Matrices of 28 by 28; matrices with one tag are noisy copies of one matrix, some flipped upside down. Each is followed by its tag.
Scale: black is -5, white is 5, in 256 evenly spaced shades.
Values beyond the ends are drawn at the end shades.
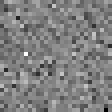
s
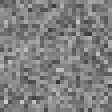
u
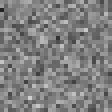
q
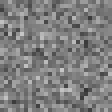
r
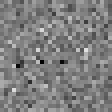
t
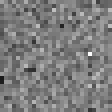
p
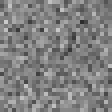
q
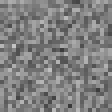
t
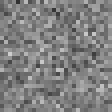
p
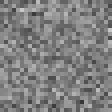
u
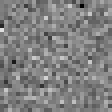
s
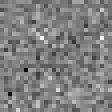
q
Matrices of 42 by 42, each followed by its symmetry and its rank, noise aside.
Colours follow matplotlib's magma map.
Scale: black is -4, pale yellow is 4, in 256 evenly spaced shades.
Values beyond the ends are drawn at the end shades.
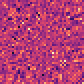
symmetric, rank eight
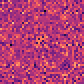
symmetric, rank eight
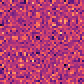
symmetric, rank eight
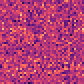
antisymmetric, rank twelve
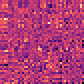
no symmetry, rank six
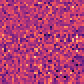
no symmetry, rank six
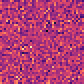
antisymmetric, rank twelve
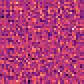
antisymmetric, rank eight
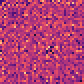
symmetric, rank eight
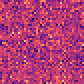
antisymmetric, rank twelve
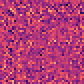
antisymmetric, rank eight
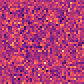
no symmetry, rank twelve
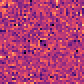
symmetric, rank eight
